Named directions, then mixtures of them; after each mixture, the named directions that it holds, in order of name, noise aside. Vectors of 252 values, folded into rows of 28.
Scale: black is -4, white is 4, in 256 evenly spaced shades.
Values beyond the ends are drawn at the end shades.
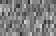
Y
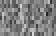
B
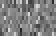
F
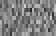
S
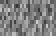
B, Y.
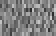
S.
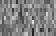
B, S.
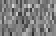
B, S.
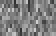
B, F, Y.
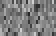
F.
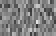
B, F, S.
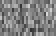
B.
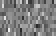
F.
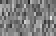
Y.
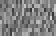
S.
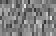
S, Y.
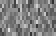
B, F.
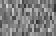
S.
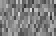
F, S.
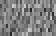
S.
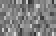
F.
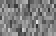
B, F, Y.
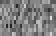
B, S, Y.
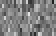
F.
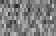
B, Y.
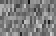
Y.
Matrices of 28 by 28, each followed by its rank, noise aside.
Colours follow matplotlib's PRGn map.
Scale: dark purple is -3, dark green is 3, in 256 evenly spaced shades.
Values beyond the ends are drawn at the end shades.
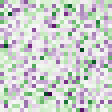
eight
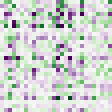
five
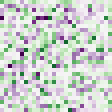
eight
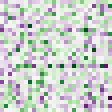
eight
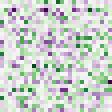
eight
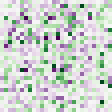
seven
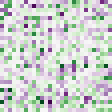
eight
